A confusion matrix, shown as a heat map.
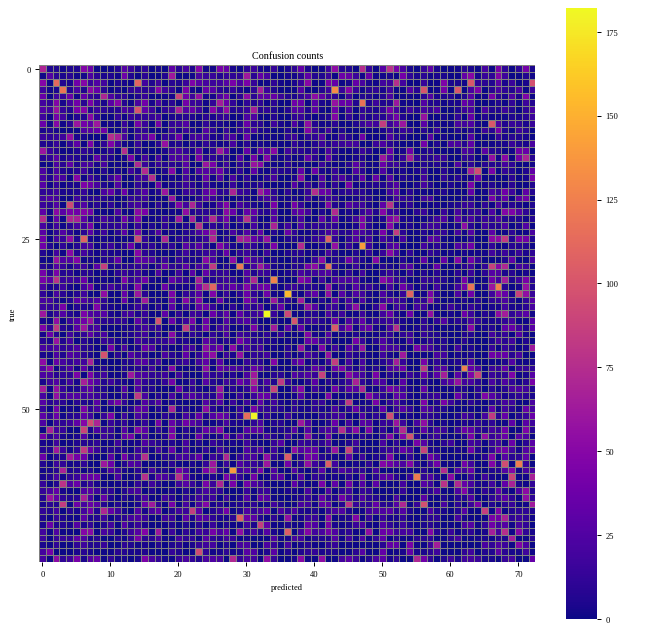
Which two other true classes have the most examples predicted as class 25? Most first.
32, 29
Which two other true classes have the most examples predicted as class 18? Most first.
25, 11
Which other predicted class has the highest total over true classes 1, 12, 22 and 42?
30
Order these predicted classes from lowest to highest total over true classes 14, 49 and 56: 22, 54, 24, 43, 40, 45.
22, 54, 40, 43, 24, 45
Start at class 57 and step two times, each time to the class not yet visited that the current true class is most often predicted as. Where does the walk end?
33
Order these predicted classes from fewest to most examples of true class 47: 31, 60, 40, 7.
60, 40, 7, 31
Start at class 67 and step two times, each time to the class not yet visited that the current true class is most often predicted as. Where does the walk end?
63
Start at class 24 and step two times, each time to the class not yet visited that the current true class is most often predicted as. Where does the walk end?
7
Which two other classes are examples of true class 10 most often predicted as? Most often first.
11, 4
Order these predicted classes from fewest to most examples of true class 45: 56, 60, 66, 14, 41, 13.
60, 66, 14, 56, 13, 41
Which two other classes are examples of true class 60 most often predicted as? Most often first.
55, 69
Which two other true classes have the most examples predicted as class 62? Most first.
44, 23
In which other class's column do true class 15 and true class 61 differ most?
64
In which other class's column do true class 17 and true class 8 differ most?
66
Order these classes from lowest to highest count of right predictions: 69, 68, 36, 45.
45, 69, 68, 36
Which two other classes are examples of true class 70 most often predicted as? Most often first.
58, 54
